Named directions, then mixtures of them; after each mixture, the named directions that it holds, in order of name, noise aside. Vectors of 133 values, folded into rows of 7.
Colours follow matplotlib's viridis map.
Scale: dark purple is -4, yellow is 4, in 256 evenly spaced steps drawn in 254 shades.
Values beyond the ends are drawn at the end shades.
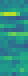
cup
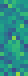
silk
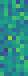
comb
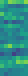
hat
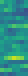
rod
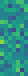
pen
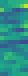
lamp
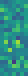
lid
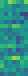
comb, hat, rod.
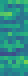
cup, hat, lid.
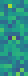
comb, pen, silk.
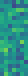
comb, lamp, silk.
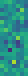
lid.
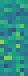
pen, rod.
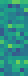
hat, pen.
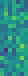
comb.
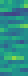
cup, lamp, rod.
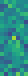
silk.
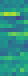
cup.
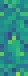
silk.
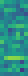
pen, rod.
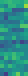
lamp, silk.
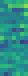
lamp, silk.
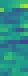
lamp.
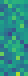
silk.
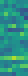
cup, rod.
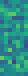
cup, lid.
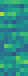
cup, hat, silk.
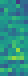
comb, lamp, rod.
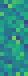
silk.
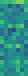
hat, pen, silk.
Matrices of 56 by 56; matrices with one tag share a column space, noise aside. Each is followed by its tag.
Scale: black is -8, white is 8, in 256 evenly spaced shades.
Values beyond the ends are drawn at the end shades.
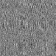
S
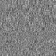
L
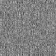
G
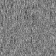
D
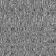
L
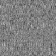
S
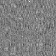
S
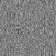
G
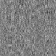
D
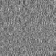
L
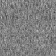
D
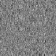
L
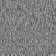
L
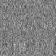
S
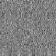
G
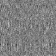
S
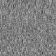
D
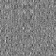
D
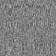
S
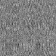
S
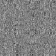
G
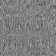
S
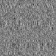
S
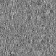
D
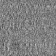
S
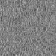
L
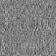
S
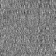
D
